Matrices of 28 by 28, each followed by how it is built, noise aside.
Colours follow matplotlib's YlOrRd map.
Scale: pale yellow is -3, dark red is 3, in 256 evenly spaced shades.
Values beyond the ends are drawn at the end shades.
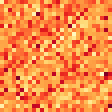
Hankel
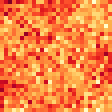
smooth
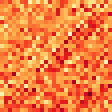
Hankel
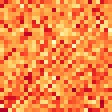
Hankel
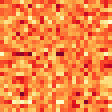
low rank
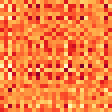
low rank
